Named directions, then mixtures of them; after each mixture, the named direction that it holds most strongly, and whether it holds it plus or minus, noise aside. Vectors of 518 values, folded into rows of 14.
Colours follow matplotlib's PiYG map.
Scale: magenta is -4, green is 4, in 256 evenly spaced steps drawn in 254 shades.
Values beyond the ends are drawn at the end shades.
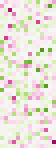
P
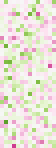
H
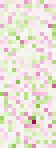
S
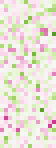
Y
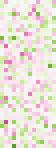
H, minus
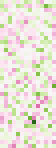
S, minus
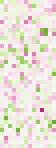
Y, minus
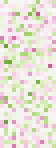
H, plus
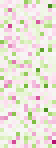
P, plus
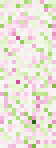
S, minus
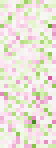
S, minus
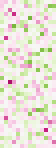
P, plus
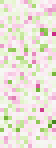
Y, minus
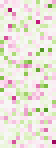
P, plus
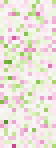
H, plus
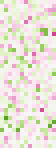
Y, minus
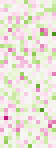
Y, plus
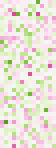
H, plus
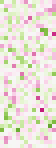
Y, minus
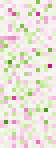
H, plus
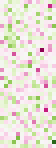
P, minus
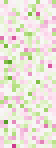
H, plus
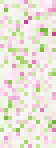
Y, minus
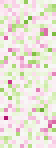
Y, plus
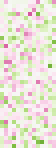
H, minus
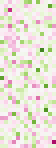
P, plus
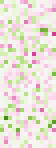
Y, minus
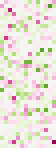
P, plus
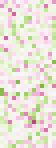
S, plus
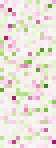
P, plus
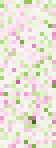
S, minus
